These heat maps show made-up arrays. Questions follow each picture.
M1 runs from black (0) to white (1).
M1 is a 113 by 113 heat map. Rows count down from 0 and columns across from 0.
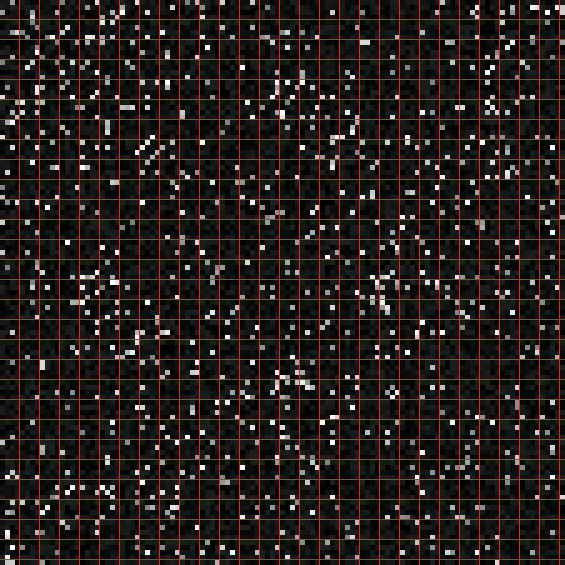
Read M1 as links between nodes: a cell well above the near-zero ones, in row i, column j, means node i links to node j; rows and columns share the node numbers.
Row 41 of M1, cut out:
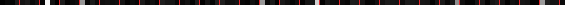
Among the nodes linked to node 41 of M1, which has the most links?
node 16
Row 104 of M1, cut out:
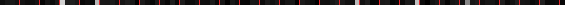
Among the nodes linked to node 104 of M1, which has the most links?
node 19
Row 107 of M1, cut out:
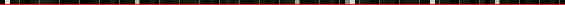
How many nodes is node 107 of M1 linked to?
7
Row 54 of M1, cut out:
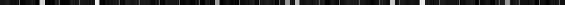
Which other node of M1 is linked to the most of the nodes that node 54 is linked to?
node 79
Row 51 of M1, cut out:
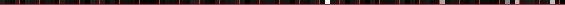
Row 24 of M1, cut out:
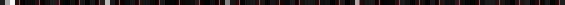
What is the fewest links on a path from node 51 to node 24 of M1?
4
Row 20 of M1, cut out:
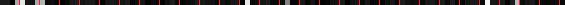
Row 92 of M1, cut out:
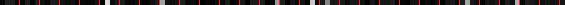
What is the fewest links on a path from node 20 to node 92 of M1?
2
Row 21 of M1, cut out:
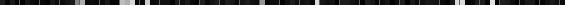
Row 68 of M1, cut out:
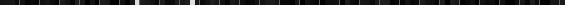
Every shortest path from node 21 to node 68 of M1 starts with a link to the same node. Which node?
node 98
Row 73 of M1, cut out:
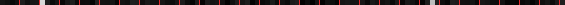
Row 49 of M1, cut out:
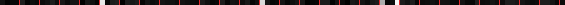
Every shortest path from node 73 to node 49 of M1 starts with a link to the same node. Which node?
node 8
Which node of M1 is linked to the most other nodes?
node 7
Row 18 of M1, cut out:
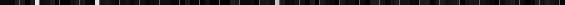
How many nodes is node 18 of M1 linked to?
3
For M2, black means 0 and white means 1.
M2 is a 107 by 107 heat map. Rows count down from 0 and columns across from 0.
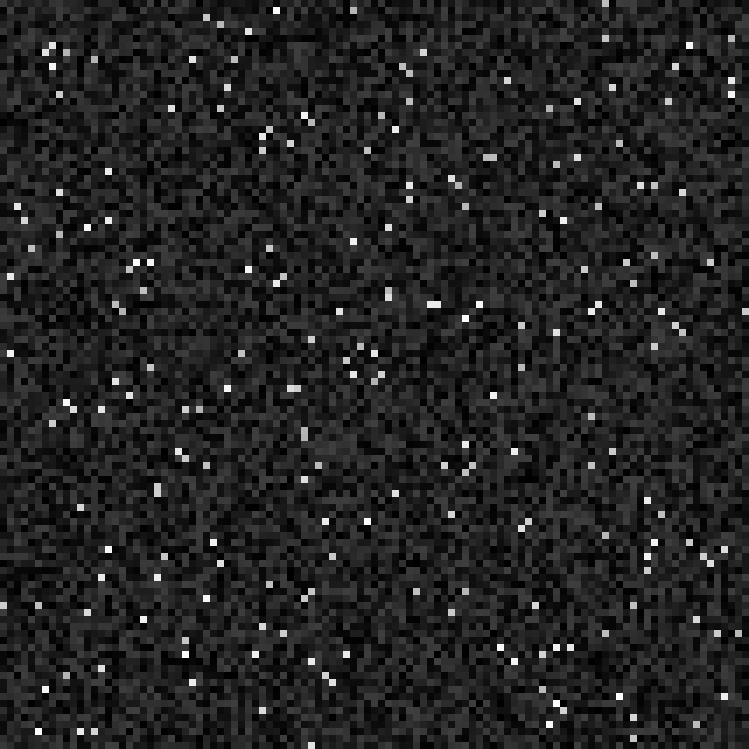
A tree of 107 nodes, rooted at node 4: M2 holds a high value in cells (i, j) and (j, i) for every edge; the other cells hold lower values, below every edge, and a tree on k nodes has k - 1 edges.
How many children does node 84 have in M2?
2
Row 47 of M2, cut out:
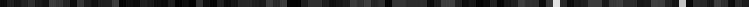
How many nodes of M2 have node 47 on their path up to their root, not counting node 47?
6
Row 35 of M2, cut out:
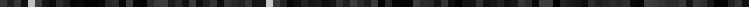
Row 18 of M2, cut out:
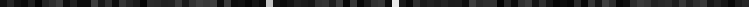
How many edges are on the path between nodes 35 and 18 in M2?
2
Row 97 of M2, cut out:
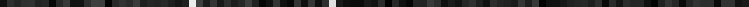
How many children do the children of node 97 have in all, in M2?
1
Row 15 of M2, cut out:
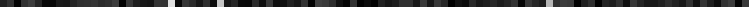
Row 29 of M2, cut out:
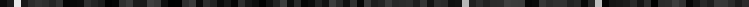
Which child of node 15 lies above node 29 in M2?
78
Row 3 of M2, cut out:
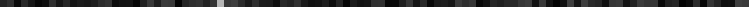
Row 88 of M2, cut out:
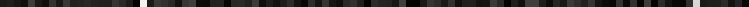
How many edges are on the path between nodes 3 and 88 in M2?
6
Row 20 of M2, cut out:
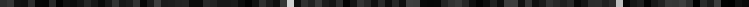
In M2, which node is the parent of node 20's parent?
99
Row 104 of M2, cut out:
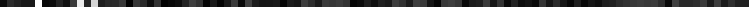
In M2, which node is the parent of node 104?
5
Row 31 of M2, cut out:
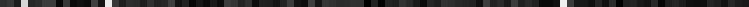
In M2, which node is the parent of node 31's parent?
101
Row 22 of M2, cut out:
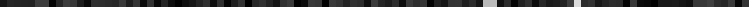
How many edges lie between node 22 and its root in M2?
6
